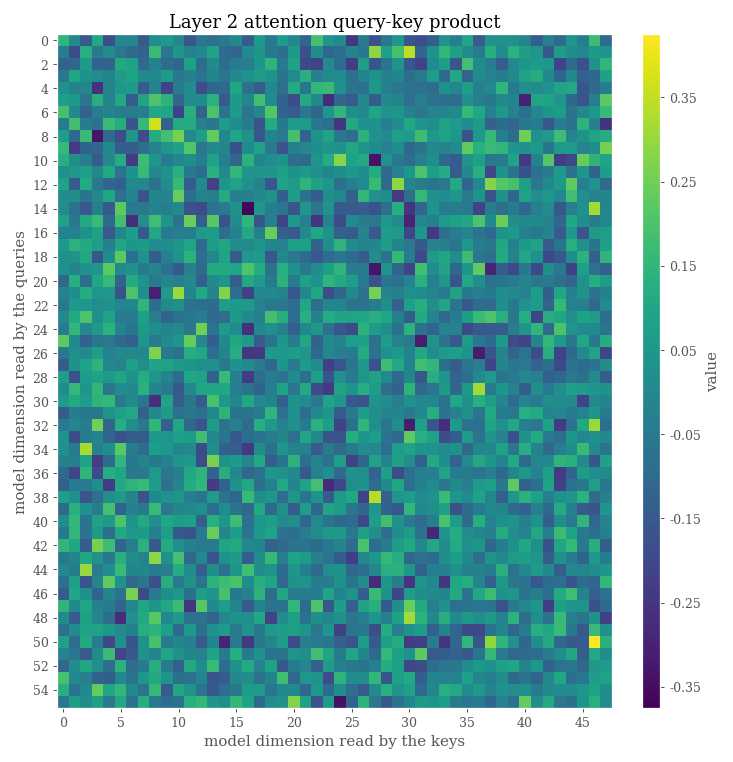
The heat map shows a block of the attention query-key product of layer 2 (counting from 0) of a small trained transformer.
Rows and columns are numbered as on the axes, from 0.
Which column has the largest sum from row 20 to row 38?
2
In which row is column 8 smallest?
21
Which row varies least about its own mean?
3
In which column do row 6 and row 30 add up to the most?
13
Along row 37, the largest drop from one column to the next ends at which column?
23
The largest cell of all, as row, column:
50, 46
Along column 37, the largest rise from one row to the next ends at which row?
12
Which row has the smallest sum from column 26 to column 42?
14
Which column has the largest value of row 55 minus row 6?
20
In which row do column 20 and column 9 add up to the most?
8
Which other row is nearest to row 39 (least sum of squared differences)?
22
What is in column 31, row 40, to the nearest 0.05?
-0.1
